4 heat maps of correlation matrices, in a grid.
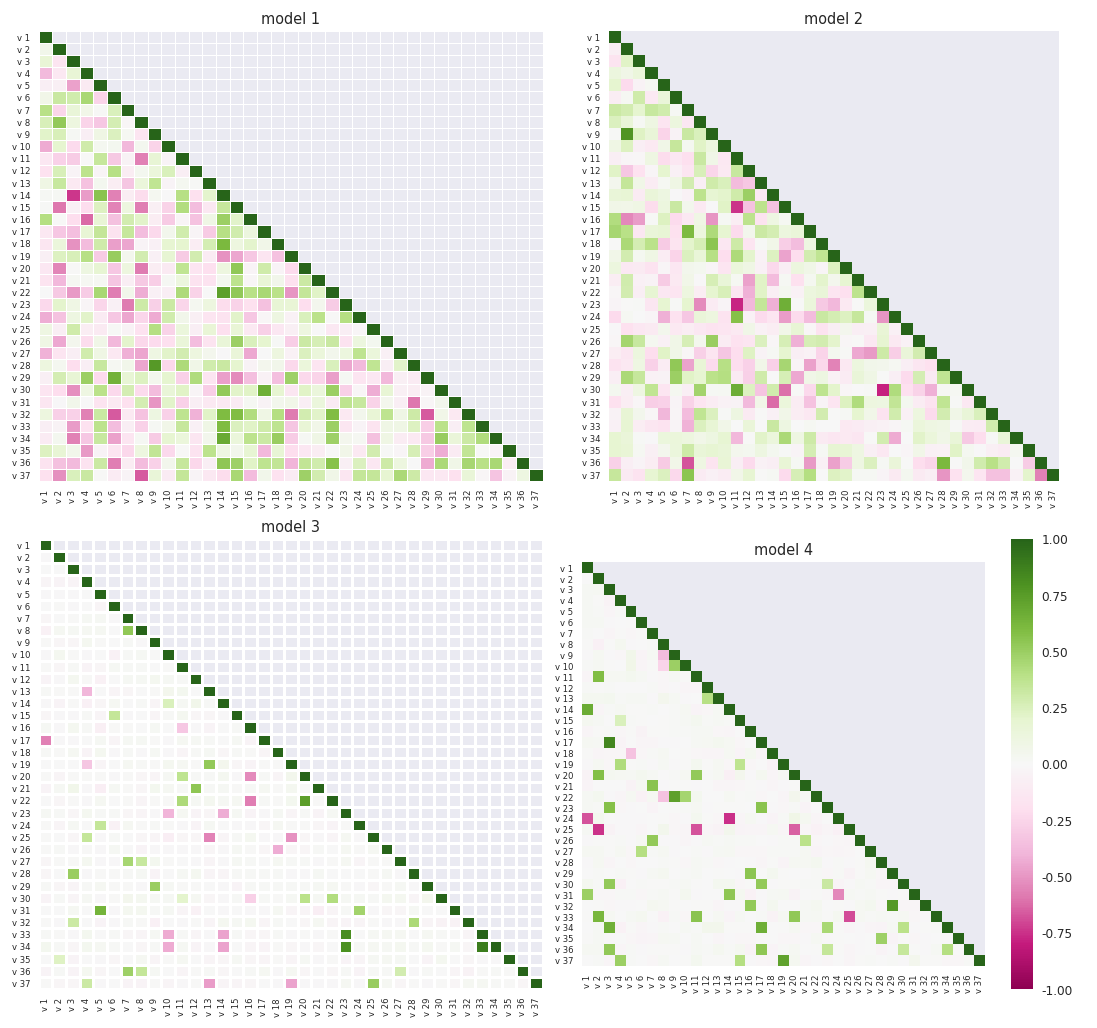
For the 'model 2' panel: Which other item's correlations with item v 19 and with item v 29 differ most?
v 28
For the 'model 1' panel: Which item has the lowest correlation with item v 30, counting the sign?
v 3
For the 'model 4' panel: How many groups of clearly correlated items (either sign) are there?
11
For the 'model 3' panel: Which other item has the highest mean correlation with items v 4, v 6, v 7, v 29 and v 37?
v 25
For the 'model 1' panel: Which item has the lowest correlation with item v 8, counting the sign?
v 37
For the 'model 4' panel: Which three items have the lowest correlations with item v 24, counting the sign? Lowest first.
v 14, v 1, v 31
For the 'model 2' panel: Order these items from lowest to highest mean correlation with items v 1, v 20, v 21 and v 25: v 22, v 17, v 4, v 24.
v 4, v 22, v 24, v 17
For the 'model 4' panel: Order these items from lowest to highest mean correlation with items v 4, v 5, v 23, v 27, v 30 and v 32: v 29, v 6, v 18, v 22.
v 18, v 22, v 6, v 29
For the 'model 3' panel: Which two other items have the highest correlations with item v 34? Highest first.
v 33, v 23
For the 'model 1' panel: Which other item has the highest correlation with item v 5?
v 14
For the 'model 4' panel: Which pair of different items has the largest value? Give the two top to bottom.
v 3, v 17
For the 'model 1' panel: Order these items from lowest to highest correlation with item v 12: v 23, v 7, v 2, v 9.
v 7, v 23, v 9, v 2
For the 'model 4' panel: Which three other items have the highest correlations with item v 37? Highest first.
v 19, v 4, v 15
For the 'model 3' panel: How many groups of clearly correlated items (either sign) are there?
12
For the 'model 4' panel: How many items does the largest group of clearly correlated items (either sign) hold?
6
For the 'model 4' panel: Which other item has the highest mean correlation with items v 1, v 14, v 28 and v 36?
v 31
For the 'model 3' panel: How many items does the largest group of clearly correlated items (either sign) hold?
5
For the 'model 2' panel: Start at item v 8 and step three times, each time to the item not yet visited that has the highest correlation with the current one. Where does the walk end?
v 24
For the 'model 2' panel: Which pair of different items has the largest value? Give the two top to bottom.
v 2, v 9
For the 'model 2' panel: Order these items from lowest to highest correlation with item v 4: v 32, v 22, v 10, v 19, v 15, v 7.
v 15, v 10, v 32, v 19, v 22, v 7
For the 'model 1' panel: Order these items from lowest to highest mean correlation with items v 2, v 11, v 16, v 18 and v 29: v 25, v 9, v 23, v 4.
v 4, v 25, v 23, v 9
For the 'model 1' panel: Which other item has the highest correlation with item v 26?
v 15
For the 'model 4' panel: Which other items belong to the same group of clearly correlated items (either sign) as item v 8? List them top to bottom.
v 9, v 10, v 22
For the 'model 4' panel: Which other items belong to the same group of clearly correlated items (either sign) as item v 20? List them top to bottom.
v 2, v 11, v 25, v 33
